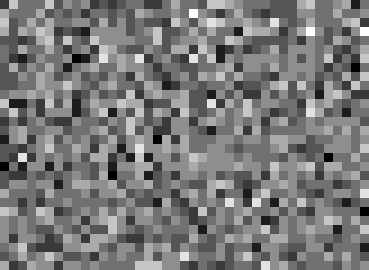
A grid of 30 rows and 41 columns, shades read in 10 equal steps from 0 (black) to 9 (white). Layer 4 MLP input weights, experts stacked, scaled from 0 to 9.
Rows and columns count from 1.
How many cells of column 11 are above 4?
13
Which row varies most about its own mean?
7
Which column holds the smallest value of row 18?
37
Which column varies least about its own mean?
33
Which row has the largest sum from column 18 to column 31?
3
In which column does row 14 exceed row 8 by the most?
40
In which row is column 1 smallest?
19
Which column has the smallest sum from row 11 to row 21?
1
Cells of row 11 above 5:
7
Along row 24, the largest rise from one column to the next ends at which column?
23
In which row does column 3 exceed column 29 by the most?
28
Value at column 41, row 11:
2
